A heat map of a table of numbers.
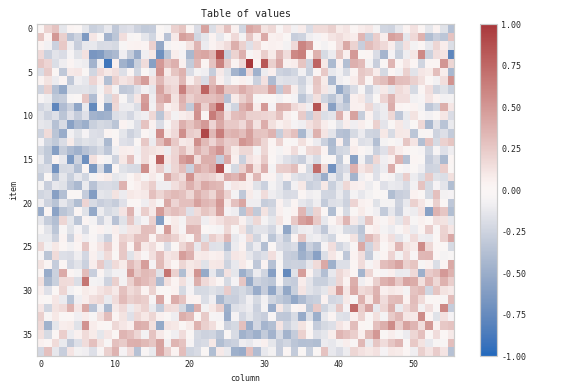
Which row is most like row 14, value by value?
11
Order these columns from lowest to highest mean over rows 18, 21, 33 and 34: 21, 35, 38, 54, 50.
38, 35, 50, 54, 21
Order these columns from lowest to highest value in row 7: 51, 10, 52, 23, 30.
10, 51, 52, 30, 23
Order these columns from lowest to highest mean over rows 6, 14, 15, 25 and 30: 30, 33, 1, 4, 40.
4, 33, 1, 40, 30
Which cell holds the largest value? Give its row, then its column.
4, 28
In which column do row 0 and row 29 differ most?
28
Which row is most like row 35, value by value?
30
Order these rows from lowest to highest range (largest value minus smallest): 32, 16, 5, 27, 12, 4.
27, 5, 32, 12, 16, 4
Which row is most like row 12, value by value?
7
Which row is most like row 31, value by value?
36
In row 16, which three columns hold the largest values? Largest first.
24, 37, 14
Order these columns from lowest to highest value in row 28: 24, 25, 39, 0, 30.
24, 30, 39, 0, 25
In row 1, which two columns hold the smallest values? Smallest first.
6, 9
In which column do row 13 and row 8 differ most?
25
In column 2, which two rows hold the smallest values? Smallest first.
9, 16
